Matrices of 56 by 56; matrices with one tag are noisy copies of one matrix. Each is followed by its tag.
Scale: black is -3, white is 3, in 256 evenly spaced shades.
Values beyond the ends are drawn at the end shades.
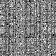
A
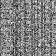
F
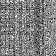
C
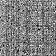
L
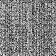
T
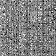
L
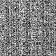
L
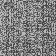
L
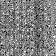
C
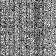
C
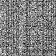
L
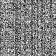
F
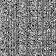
L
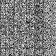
C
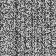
F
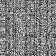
A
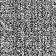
F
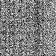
C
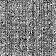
T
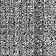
C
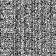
F
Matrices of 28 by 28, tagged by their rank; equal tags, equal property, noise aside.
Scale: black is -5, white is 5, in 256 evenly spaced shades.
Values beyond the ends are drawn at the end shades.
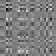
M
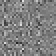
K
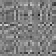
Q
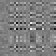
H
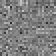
K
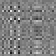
H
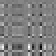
H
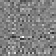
K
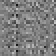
K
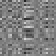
M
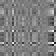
H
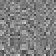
Q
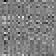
Q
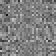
K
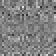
Q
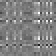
H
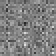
K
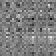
Q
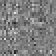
K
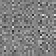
K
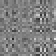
Q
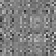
Q
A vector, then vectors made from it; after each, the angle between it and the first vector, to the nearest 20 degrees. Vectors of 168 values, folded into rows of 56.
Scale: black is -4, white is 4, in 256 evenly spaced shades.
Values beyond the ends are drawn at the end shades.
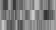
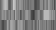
160 degrees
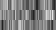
140 degrees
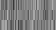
60 degrees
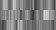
160 degrees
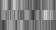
160 degrees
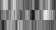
160 degrees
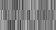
60 degrees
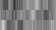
20 degrees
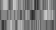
160 degrees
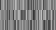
100 degrees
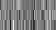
100 degrees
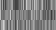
60 degrees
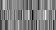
120 degrees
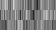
140 degrees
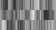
20 degrees
